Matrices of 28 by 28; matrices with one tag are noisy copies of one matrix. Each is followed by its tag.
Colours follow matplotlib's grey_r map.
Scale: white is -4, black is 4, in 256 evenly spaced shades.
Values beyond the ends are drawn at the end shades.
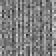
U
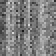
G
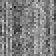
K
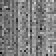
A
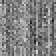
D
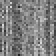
K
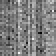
A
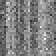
G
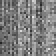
A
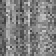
G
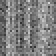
G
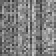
A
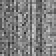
A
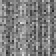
D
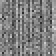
U
